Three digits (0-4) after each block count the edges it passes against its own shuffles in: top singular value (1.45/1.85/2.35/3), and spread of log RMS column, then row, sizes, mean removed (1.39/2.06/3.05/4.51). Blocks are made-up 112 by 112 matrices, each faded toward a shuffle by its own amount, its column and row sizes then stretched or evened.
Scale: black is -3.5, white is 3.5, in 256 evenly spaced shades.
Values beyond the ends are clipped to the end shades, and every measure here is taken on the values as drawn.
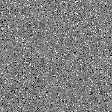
0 1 0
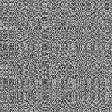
4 1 2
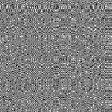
4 1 2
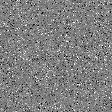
0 0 1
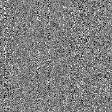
1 3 0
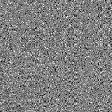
3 1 0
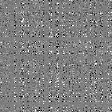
0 3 3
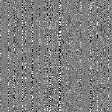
2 4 0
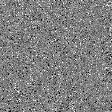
0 1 1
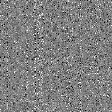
2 2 0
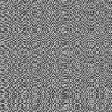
4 3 2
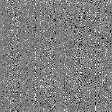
1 3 1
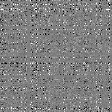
2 3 3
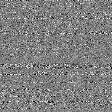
0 0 3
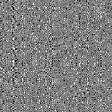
3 2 0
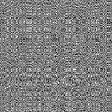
4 2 1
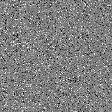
1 1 0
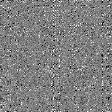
2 2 2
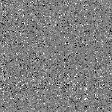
0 2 2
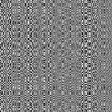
4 4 0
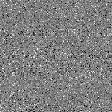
2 0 1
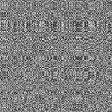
4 1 3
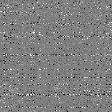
3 2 3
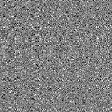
3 1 2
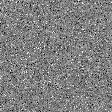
1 0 0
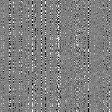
4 4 0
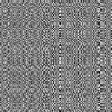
4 4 0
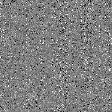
1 2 0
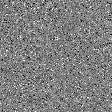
1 0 0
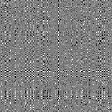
4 3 2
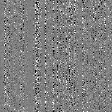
1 4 0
